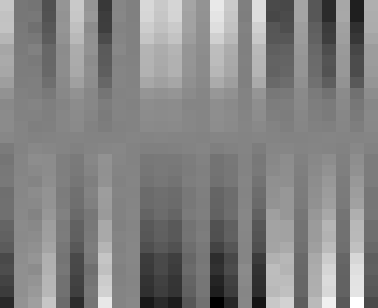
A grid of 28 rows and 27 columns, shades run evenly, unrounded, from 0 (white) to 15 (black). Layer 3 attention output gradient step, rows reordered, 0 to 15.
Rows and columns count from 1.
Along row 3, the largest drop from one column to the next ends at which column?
27
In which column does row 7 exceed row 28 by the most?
26
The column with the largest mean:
16
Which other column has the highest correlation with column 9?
7
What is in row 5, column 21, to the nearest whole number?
9
